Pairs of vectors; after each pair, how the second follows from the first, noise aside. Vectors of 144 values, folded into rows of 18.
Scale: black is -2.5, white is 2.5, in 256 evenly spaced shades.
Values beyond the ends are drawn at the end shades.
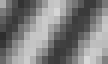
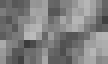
wrapped around, shrunk.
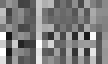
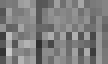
negated, shrunk.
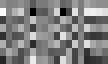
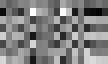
negated.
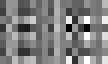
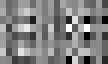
negated.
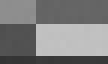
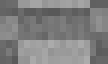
wrapped around, shrunk.
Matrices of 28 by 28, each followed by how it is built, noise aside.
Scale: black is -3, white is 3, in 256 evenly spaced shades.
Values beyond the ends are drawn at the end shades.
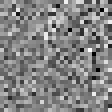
upper triangular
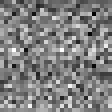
repeating columns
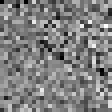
upper triangular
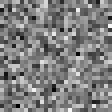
noise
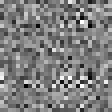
low rank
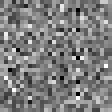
uneven columns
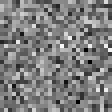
noise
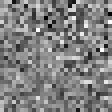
upper triangular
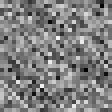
Toeplitz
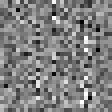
uneven columns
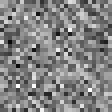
Toeplitz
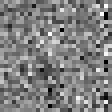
uneven columns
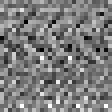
repeating columns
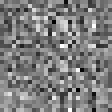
low rank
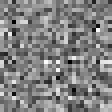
low rank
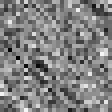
Toeplitz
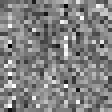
uneven columns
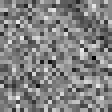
Toeplitz
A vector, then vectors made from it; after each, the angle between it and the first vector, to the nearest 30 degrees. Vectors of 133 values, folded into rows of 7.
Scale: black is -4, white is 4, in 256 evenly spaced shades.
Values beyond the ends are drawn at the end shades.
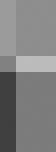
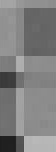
60 degrees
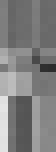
120 degrees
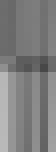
150 degrees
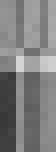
30 degrees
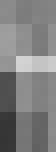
30 degrees
